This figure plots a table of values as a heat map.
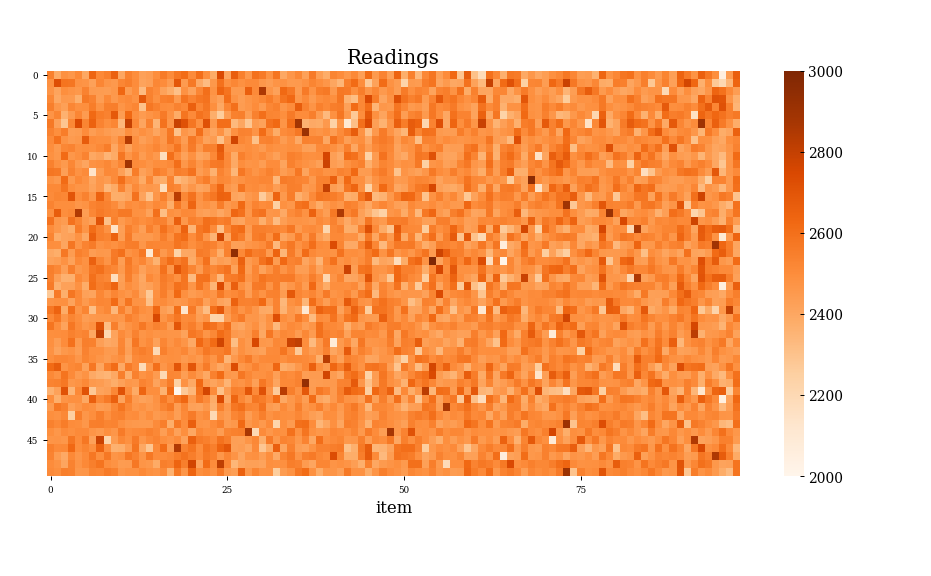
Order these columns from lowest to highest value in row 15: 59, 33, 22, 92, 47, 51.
59, 47, 33, 22, 51, 92
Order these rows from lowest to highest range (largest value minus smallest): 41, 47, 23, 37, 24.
24, 41, 37, 47, 23
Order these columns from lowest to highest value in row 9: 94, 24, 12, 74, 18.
74, 94, 12, 18, 24
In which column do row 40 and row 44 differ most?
95
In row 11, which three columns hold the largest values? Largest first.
11, 39, 72
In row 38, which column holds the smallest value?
18
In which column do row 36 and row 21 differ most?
94
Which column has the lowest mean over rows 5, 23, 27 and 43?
64
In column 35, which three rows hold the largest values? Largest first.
6, 33, 4
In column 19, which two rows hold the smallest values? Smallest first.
29, 39
